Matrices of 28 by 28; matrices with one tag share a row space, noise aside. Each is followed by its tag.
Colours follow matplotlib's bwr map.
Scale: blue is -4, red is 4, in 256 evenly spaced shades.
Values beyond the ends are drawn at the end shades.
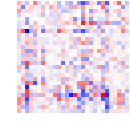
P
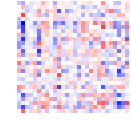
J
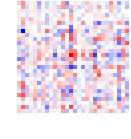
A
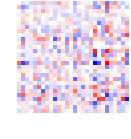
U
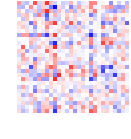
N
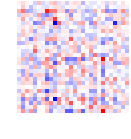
N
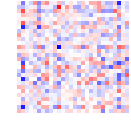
J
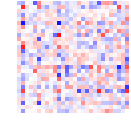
J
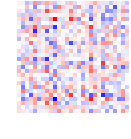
N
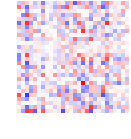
P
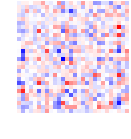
A
